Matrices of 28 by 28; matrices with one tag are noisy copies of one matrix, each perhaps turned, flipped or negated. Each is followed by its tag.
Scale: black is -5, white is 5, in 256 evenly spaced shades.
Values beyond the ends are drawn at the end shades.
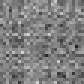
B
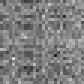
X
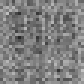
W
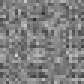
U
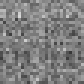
X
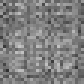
W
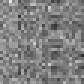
X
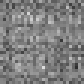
W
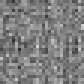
U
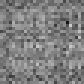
W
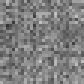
B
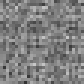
U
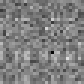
X
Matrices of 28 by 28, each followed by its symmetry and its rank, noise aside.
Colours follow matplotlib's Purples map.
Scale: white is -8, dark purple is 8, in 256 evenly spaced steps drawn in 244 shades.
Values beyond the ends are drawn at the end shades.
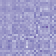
antisymmetric, rank four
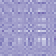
no symmetry, rank two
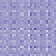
antisymmetric, rank two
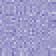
antisymmetric, rank four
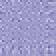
antisymmetric, rank four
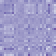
symmetric, rank two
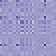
symmetric, rank two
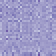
no symmetry, rank four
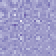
symmetric, rank four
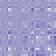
symmetric, rank two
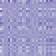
antisymmetric, rank two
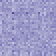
no symmetry, rank four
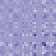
symmetric, rank two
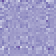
no symmetry, rank three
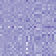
no symmetry, rank four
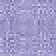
antisymmetric, rank four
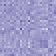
symmetric, rank four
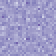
antisymmetric, rank four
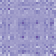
symmetric, rank two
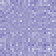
symmetric, rank four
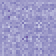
no symmetry, rank four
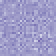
symmetric, rank three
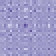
symmetric, rank two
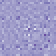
symmetric, rank four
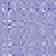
no symmetry, rank three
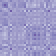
symmetric, rank two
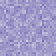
no symmetry, rank four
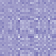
symmetric, rank two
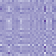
no symmetry, rank two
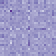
symmetric, rank four
